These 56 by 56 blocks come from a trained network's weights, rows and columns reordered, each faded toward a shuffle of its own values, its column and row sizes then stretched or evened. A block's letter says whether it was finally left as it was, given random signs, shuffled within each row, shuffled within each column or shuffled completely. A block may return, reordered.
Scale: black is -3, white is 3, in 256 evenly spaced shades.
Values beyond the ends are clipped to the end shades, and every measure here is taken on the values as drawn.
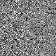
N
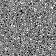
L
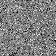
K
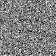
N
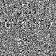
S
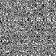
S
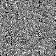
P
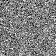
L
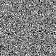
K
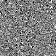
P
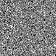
P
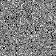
P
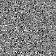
N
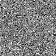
K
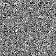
N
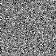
N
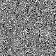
P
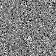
P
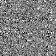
N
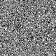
K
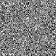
S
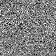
K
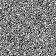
L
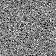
L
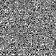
S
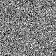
L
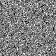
L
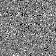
K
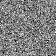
L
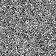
L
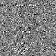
S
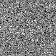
K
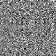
S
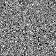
K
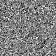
K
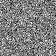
L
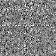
S
